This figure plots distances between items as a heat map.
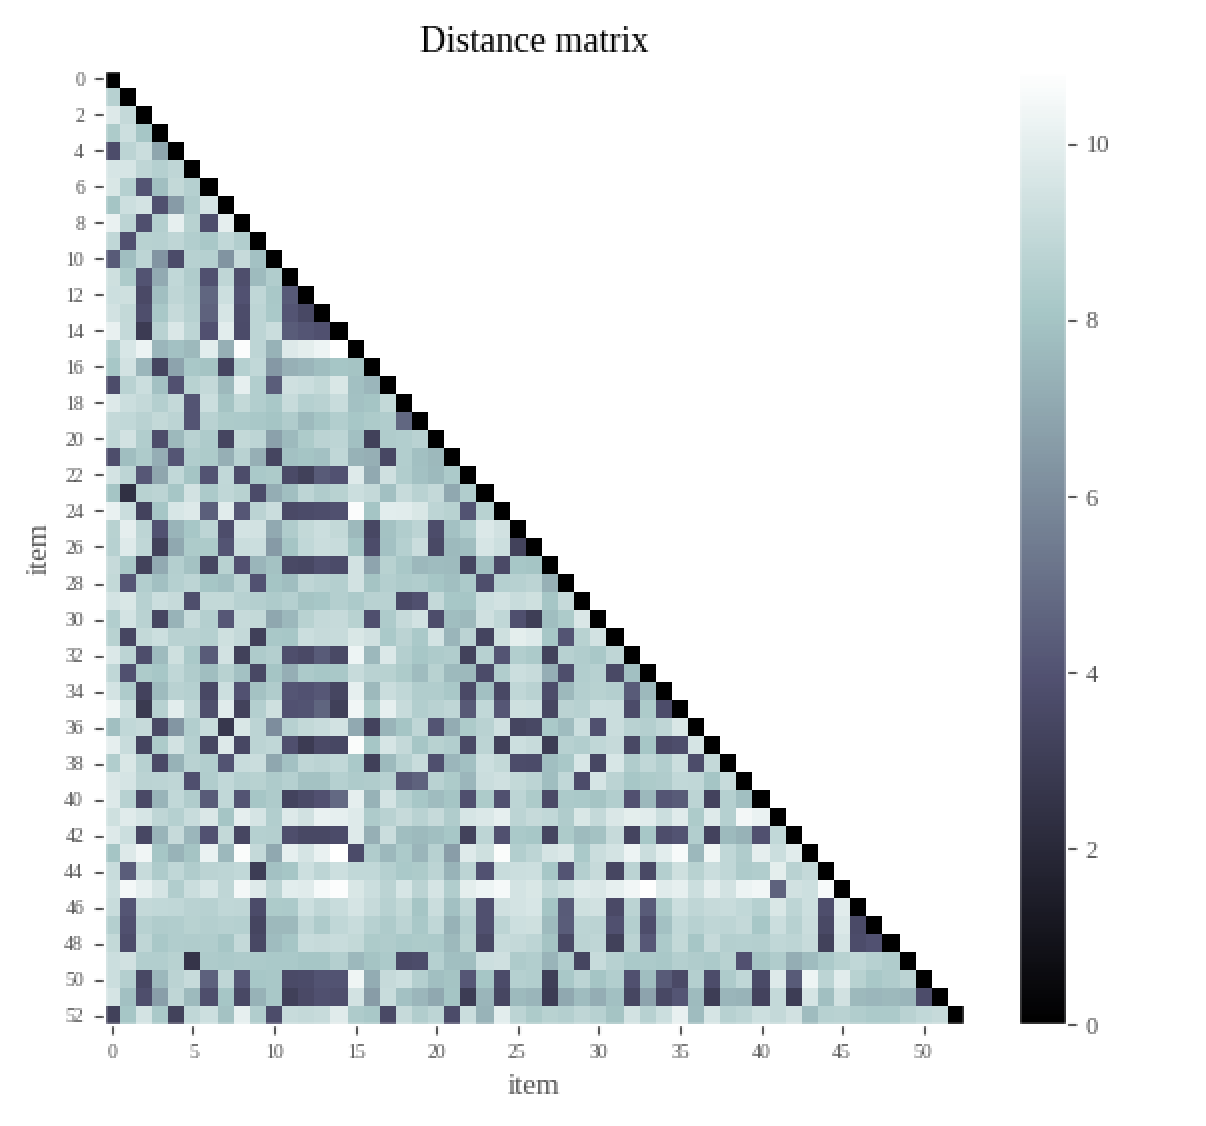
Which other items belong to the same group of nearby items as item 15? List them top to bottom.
43
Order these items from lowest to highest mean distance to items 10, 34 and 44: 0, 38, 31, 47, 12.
47, 31, 12, 0, 38
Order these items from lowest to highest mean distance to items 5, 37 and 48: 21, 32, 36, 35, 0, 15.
32, 35, 21, 36, 15, 0
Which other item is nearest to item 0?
52
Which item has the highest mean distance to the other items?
45
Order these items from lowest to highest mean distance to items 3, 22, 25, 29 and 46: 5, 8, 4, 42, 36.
36, 42, 5, 8, 4
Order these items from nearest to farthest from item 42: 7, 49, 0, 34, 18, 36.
34, 49, 18, 36, 7, 0
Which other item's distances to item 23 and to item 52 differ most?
1
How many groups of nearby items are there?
7
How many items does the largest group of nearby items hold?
18
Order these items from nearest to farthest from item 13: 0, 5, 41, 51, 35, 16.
51, 35, 16, 5, 0, 41
